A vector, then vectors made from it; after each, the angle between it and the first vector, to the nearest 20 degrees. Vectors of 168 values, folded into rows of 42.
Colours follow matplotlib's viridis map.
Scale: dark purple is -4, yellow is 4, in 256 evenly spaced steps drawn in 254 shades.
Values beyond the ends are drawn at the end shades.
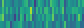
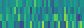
120 degrees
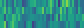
100 degrees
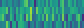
40 degrees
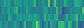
100 degrees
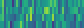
40 degrees
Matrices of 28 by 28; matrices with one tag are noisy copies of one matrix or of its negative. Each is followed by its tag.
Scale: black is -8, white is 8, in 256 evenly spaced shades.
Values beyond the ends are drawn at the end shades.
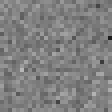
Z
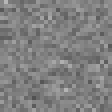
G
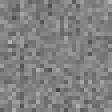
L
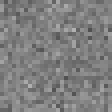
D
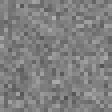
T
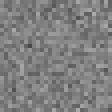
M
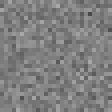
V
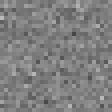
G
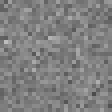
Z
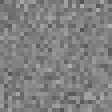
T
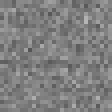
G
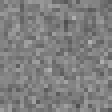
L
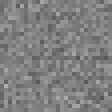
T
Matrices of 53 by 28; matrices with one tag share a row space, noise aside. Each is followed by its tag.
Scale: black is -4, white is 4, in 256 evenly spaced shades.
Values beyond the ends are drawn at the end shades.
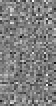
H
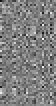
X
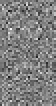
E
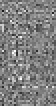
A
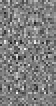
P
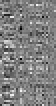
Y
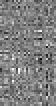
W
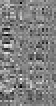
Y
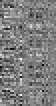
Y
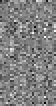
H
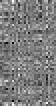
W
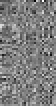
X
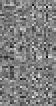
H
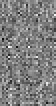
E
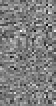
H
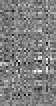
W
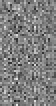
P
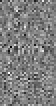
P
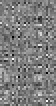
W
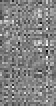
W
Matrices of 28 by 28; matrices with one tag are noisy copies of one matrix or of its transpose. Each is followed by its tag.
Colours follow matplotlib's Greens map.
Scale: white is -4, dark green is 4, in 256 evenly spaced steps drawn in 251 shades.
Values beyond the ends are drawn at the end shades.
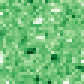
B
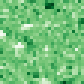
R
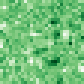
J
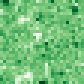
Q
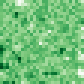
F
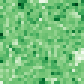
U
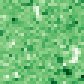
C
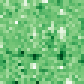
J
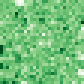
F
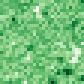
C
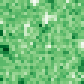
R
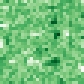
J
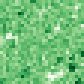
C
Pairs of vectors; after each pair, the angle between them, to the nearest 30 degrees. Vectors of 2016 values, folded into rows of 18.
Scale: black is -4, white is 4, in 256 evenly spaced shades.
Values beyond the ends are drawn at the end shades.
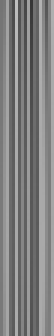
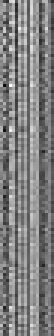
150 degrees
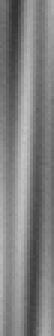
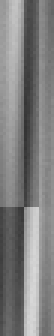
150 degrees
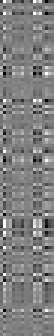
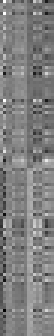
30 degrees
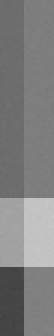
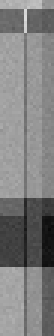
150 degrees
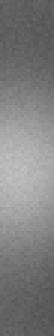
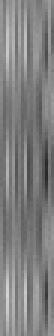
120 degrees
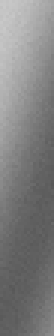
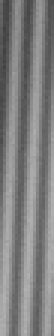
120 degrees
